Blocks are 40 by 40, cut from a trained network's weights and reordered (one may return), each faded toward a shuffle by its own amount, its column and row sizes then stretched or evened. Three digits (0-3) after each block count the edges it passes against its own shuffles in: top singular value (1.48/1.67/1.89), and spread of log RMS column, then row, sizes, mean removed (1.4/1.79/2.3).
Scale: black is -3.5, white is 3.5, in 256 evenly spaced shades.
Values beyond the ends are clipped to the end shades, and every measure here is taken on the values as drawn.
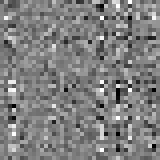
3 3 2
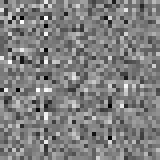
2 2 1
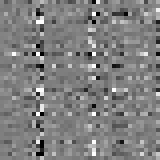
3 3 3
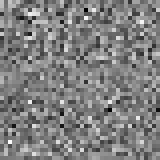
1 0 2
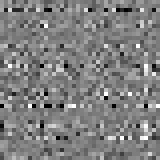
1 0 3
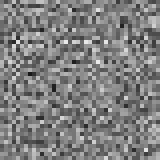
2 1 0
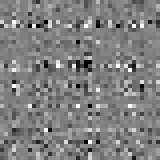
1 3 3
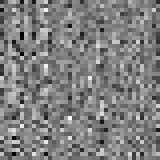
3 3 1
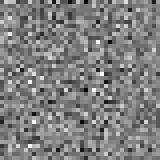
0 1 1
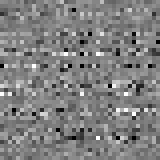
0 1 3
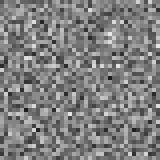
2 0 1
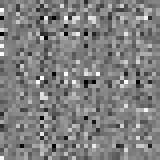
0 3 2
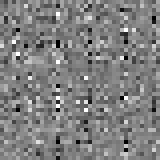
0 3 2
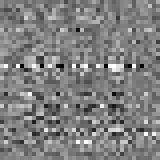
3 0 3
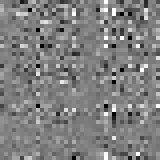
0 3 3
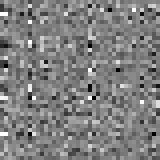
2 3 2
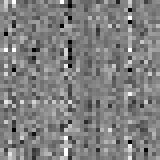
1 3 1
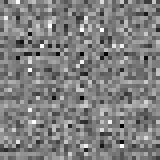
0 2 1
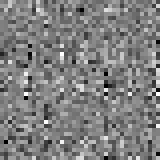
2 2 1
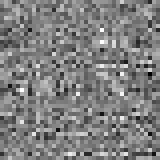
2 1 2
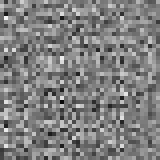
3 3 0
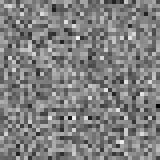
1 0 0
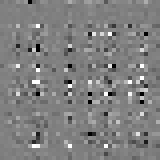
0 3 3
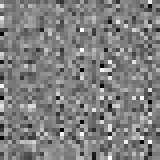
2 3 1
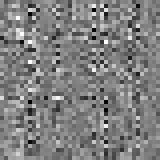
2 3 1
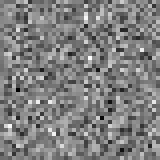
2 2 1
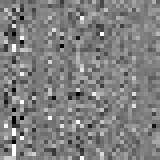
0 3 0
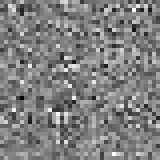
1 2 2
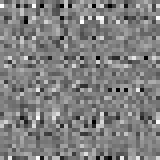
2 0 3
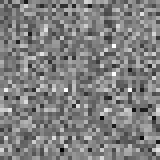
1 1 1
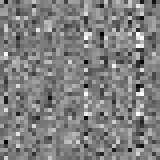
3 3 0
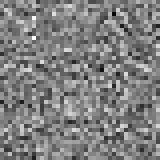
1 1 0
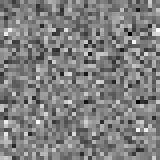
0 1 1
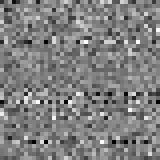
0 0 3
